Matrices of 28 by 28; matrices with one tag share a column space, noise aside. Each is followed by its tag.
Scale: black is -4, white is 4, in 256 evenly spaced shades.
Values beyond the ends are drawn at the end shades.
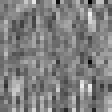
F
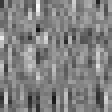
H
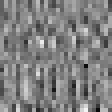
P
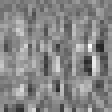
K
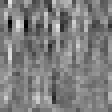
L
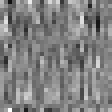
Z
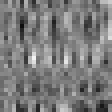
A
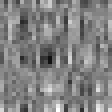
A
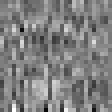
P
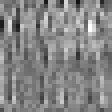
L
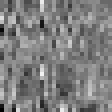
P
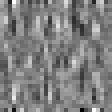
Z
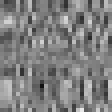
P
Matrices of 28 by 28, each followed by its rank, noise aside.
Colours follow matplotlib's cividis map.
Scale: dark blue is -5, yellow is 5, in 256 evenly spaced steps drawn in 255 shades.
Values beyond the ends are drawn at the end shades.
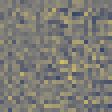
six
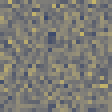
eight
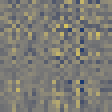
three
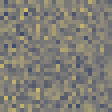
eight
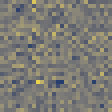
eight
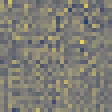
eight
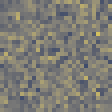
eight
